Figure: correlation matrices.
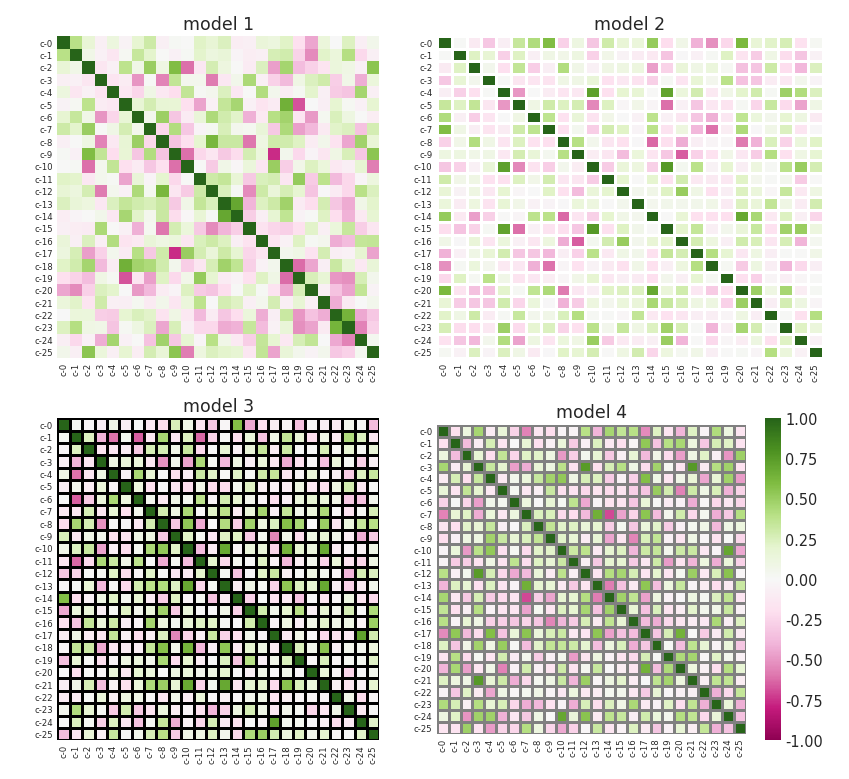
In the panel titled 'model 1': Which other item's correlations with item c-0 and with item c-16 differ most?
c-23
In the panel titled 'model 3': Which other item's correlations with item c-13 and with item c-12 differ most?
c-10
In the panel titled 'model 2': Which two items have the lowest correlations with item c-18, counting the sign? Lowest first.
c-7, c-0
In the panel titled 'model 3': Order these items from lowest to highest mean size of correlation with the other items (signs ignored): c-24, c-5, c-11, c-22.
c-22, c-5, c-24, c-11
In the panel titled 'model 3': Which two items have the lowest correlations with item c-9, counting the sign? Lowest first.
c-17, c-24
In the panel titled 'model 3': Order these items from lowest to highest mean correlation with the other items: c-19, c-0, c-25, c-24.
c-0, c-24, c-19, c-25
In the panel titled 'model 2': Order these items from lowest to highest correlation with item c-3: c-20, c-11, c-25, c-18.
c-20, c-11, c-25, c-18
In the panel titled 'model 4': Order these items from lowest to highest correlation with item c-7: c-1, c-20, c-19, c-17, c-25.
c-19, c-1, c-20, c-25, c-17
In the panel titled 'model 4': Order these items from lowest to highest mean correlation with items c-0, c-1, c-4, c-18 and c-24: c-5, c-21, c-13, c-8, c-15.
c-13, c-5, c-8, c-15, c-21
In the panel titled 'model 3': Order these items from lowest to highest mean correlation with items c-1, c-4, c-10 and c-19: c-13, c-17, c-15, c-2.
c-17, c-2, c-15, c-13
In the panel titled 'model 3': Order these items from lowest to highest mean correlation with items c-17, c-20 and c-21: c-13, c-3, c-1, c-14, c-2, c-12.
c-3, c-14, c-1, c-2, c-12, c-13
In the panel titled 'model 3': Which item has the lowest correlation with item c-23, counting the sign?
c-12
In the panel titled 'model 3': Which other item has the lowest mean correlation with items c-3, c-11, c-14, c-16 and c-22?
c-1
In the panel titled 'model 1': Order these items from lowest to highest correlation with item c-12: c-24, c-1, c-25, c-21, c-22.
c-22, c-21, c-1, c-25, c-24
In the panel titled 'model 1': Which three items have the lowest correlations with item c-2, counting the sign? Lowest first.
c-10, c-17, c-19
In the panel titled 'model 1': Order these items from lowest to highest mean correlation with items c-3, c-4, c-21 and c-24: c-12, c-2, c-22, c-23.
c-22, c-23, c-2, c-12
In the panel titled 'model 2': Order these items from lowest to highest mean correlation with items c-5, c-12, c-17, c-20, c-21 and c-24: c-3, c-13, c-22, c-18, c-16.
c-3, c-18, c-22, c-13, c-16
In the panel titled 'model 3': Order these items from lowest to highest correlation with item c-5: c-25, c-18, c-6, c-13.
c-13, c-18, c-25, c-6
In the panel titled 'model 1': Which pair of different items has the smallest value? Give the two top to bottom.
c-9, c-17
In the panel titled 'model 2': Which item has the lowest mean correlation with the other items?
c-18
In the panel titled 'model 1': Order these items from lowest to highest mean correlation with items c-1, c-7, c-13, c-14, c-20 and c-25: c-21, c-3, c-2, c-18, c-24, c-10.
c-10, c-24, c-3, c-21, c-2, c-18
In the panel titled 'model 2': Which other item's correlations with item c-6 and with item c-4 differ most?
c-10
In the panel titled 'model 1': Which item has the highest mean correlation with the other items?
c-13
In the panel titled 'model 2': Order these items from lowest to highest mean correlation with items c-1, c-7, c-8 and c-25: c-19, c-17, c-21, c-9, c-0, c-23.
c-21, c-17, c-23, c-19, c-0, c-9
